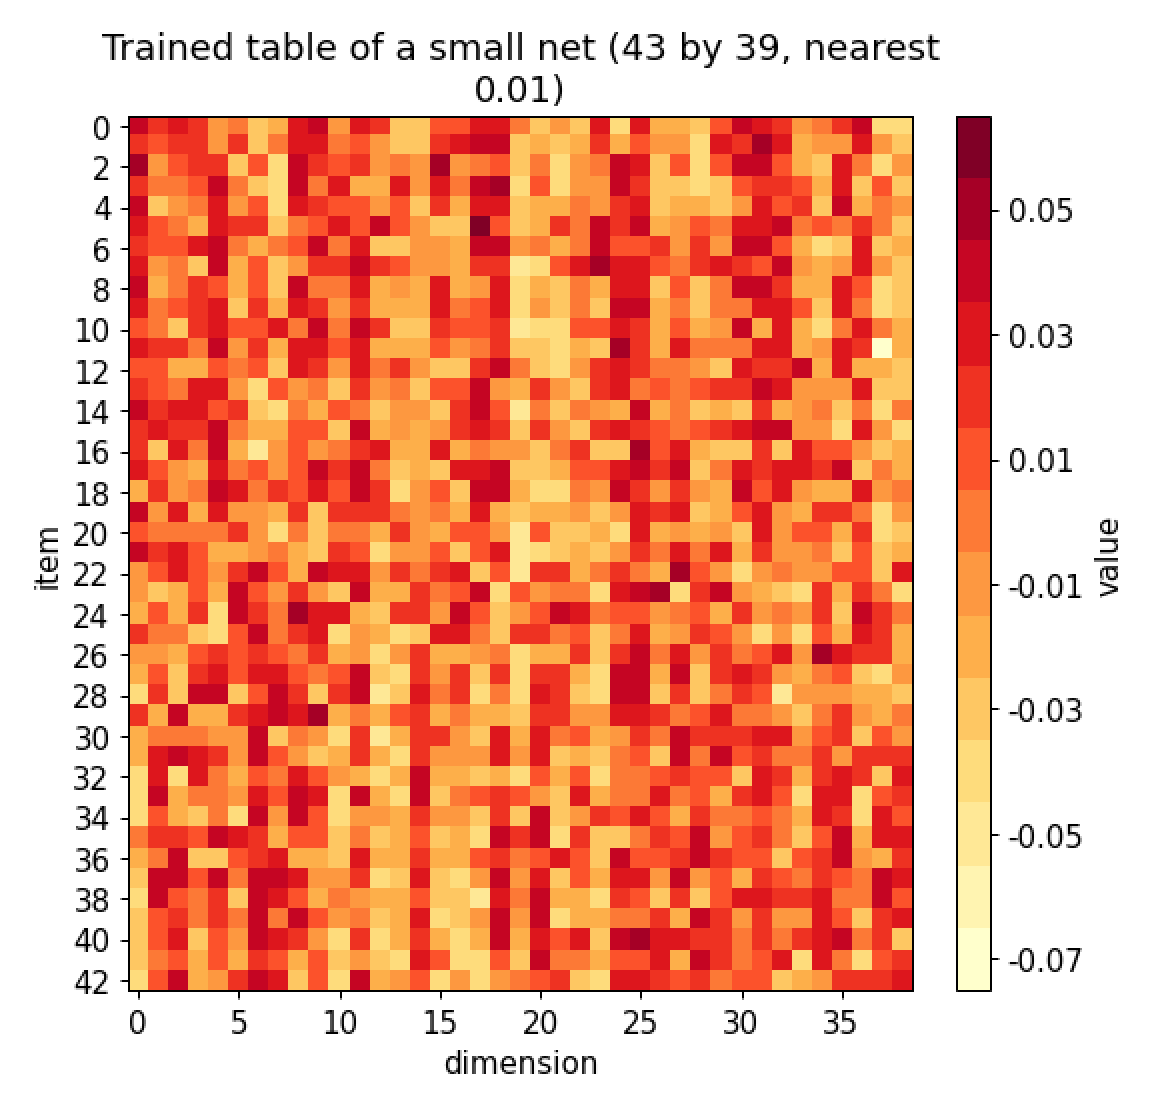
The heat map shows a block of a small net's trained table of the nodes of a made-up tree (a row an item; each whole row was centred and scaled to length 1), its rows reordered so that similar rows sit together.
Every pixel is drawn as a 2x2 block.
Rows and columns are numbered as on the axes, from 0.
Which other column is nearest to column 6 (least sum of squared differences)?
14
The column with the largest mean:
25
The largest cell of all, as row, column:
5, 17
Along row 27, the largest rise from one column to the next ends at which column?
24
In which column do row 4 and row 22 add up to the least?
19
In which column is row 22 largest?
27
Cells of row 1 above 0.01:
16
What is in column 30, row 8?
0.04
